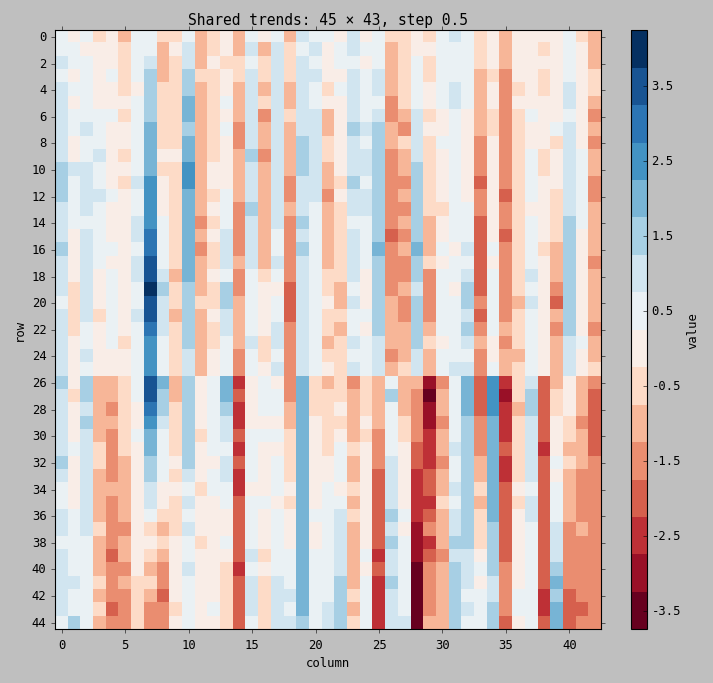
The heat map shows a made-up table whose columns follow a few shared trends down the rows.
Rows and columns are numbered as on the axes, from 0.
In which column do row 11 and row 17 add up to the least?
33
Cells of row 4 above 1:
2
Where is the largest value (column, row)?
7, 19
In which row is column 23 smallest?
26
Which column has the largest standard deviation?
28
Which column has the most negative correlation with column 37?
29
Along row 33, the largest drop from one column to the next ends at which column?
35
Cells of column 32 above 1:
16
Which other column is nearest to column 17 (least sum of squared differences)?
15
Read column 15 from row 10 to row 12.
1 1 1
